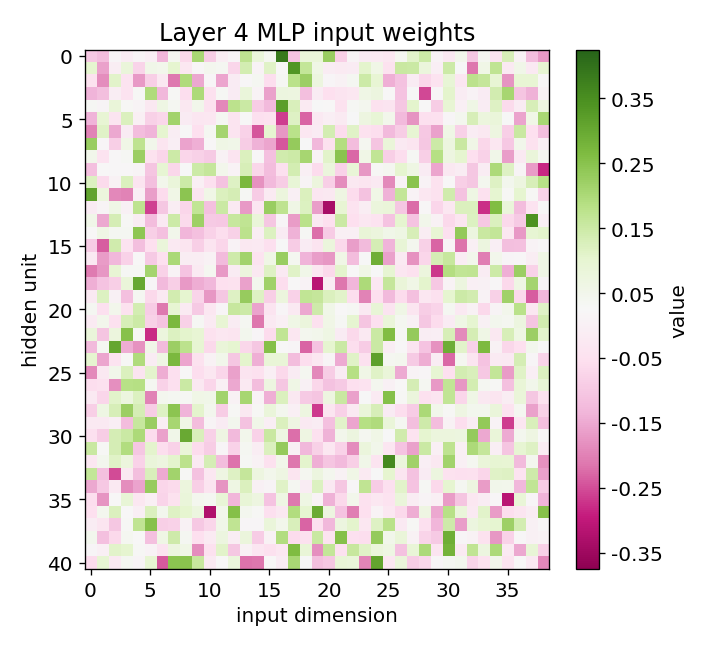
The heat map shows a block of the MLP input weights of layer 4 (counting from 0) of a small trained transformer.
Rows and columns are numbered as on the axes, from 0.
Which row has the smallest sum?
15
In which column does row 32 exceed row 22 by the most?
5
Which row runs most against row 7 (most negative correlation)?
0
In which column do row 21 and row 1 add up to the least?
14
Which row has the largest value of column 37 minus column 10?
13
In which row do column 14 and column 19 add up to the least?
40
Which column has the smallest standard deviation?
10
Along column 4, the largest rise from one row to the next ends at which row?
24
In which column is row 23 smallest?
18
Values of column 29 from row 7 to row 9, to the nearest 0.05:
0.15 0.2 -0.15
